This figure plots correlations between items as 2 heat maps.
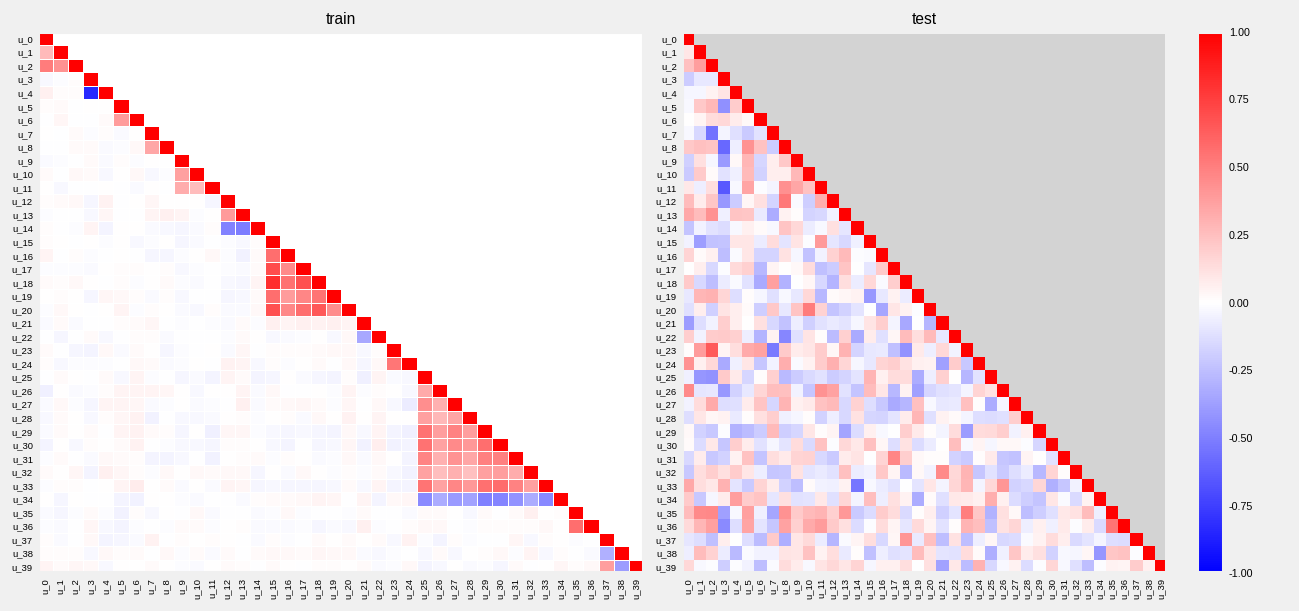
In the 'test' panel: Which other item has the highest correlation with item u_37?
u_18
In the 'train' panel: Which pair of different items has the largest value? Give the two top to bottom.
u_15, u_18
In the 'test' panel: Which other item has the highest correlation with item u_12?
u_8
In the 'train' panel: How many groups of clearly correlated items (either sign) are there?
12
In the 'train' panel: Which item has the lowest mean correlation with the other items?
u_34
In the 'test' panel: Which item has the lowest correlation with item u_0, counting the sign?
u_21
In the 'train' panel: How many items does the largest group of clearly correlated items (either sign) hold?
10
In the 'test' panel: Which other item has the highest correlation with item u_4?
u_34
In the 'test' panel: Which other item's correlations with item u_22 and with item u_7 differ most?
u_2
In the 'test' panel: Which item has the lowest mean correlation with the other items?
u_3
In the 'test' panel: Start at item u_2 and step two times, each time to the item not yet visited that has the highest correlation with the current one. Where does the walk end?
u_35
